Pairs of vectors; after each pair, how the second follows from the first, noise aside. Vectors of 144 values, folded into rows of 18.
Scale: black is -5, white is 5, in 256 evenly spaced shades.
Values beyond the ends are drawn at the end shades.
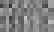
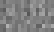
reversed, negated, shrunk.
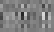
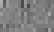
wrapped around, negated, shrunk.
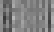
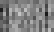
wrapped around.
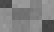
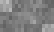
reversed, negated, shrunk.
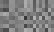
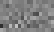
wrapped around, partly zeroed.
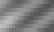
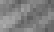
shrunk.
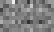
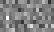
shuffled.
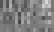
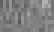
shrunk.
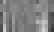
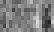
wrapped around.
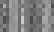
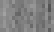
wrapped around, negated, shrunk.
